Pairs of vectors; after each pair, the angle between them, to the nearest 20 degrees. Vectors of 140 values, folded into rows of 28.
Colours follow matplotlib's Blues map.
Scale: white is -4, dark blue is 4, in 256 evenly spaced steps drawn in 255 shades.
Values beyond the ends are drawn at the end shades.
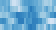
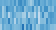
100 degrees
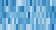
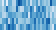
160 degrees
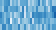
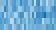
60 degrees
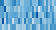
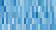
20 degrees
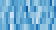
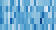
80 degrees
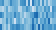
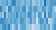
120 degrees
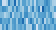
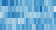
120 degrees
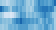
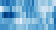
160 degrees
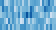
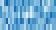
160 degrees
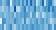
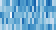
60 degrees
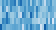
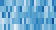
100 degrees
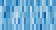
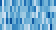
100 degrees
